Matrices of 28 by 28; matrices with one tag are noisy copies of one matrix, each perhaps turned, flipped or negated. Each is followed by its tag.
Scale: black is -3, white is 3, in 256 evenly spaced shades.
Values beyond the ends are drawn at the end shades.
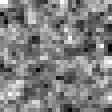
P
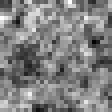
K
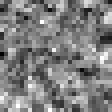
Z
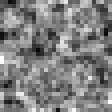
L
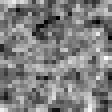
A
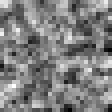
P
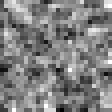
P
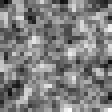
P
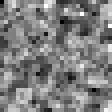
P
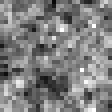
K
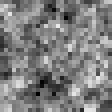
K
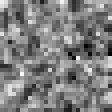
P
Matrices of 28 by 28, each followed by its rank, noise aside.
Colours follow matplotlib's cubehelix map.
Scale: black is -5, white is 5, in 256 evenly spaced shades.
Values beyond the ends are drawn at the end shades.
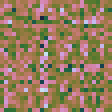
six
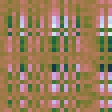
one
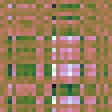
one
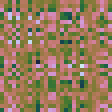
three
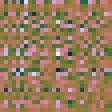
three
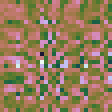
three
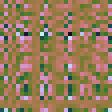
two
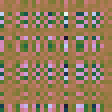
one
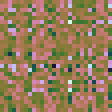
four
